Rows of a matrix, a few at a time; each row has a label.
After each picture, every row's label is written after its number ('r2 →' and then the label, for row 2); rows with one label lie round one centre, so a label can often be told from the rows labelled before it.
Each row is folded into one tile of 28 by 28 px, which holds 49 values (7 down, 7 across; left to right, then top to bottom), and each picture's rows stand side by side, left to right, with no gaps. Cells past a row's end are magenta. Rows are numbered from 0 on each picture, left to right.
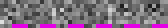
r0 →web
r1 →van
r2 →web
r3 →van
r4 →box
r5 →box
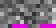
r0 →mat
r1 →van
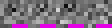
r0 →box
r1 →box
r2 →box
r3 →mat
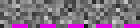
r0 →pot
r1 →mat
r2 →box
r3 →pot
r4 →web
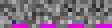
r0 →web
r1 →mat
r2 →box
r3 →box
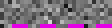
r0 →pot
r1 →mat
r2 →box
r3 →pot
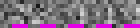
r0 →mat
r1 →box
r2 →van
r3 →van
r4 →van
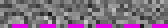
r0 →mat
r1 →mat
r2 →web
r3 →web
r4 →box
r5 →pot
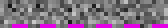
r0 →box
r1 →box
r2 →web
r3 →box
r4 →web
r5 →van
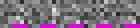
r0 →mat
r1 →van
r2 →mat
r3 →pot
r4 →mat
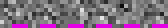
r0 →web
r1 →mat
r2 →van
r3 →mat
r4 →box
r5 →mat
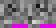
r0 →box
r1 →box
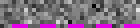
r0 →van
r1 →web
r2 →web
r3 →box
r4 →van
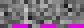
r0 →van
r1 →pot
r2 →box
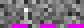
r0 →van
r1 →pot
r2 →mat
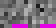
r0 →van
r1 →box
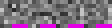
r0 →box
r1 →mat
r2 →van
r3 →van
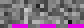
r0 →van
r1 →box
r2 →web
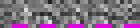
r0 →van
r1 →mat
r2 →mat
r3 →mat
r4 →pot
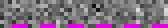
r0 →pot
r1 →pot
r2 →web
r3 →box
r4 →van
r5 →van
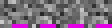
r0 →web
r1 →mat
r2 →van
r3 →mat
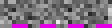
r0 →web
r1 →pot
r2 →web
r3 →van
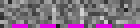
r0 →pot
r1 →van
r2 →van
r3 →mat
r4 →box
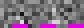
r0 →mat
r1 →van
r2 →web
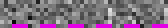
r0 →web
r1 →pot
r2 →web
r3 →van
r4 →mat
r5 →van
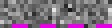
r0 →web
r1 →van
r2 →box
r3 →van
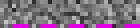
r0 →box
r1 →mat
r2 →mat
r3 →van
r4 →van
